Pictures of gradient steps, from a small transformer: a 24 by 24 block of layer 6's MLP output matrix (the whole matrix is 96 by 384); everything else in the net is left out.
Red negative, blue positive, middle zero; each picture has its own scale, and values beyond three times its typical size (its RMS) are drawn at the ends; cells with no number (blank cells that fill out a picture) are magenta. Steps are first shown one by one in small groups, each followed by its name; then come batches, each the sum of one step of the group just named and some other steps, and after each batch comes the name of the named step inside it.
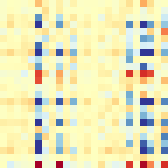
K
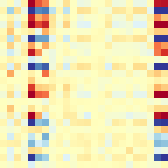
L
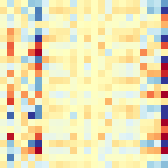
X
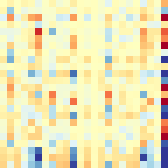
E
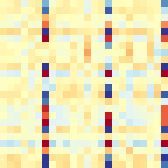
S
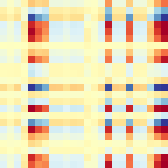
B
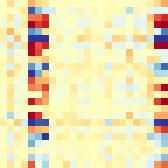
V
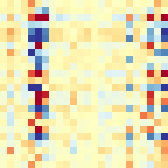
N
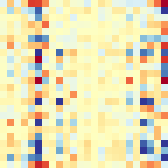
K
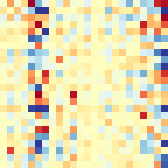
N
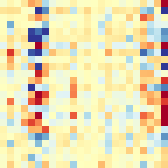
N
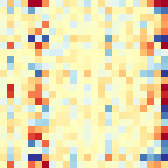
E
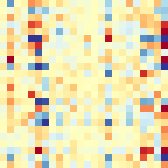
L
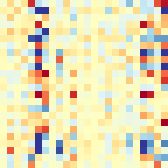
N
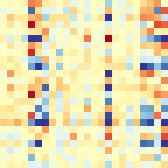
L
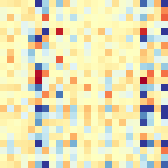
N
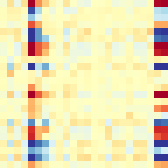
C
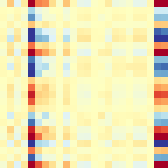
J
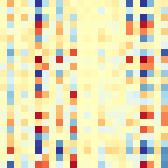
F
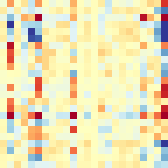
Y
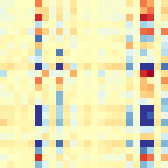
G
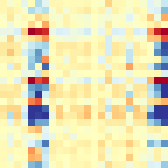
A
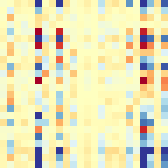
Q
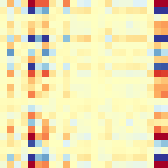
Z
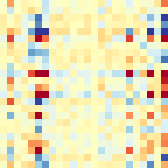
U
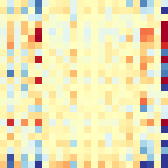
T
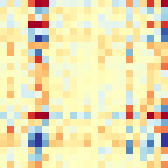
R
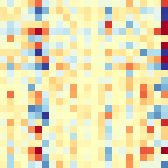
A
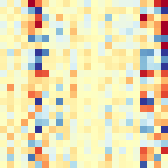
Z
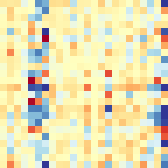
A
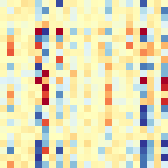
Q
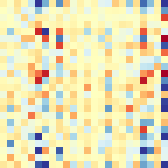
Q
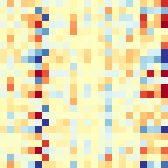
U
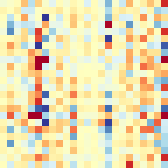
Y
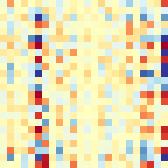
F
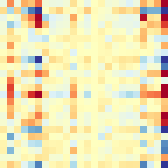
Y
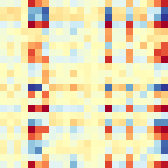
C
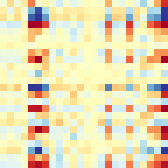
F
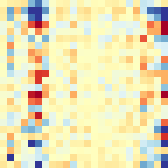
T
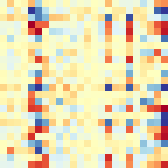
F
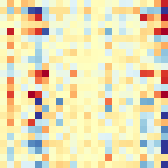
T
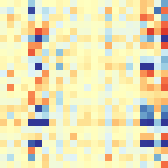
G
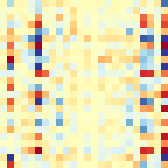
U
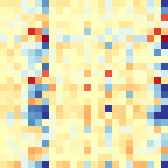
A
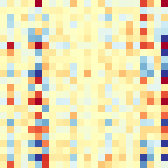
Y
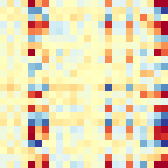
J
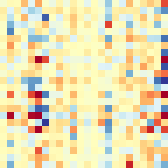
Y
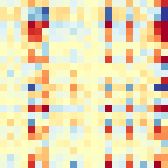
T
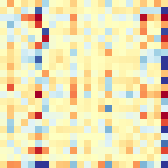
Y
